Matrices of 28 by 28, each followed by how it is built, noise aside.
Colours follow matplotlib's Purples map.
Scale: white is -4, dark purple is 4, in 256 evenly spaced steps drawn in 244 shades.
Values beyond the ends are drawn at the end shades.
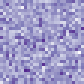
noise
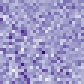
lower triangular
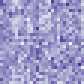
blocks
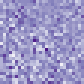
lower triangular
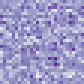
blocks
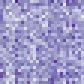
blocks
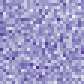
noise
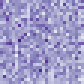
blocks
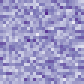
blocks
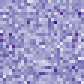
noise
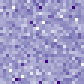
sparse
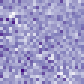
lower triangular
